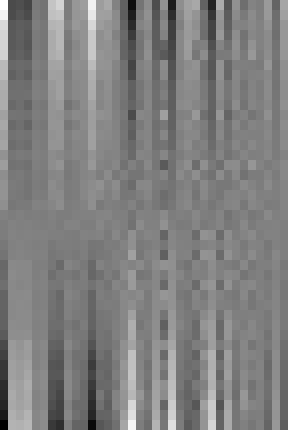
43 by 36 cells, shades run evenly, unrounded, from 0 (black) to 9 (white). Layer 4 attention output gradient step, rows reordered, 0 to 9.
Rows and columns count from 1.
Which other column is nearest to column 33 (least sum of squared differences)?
5
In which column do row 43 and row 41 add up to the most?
17
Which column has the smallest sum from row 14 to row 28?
21
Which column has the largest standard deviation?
1
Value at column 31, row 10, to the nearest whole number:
4
